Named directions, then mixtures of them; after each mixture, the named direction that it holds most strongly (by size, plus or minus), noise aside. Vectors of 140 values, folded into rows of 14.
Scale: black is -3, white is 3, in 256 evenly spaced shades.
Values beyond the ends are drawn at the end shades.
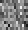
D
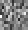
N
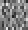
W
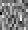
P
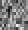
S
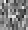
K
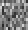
W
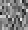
P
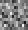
D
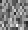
S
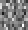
W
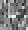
K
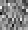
P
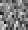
D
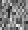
S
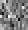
K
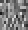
D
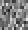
W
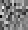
N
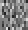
W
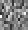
N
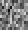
S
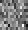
D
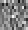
W
